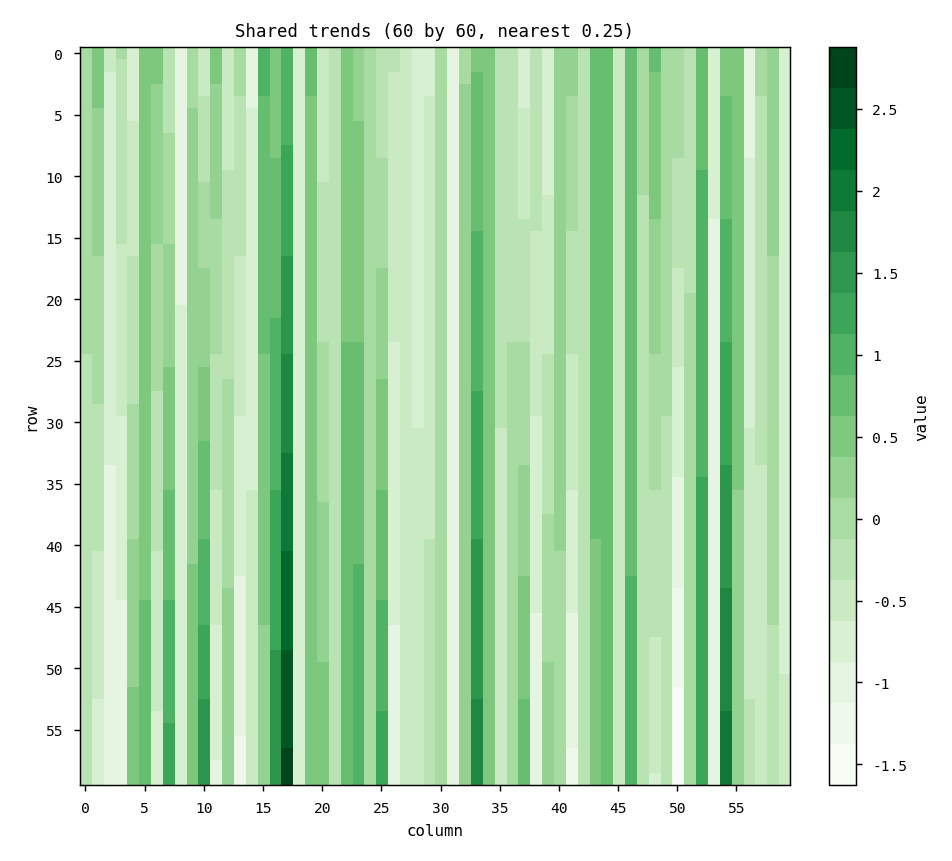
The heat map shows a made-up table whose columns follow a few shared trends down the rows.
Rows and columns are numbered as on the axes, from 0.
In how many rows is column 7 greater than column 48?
35
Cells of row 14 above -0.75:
51
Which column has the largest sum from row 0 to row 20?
17
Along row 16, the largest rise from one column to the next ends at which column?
54
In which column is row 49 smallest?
50
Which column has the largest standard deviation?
10
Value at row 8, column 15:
0.75
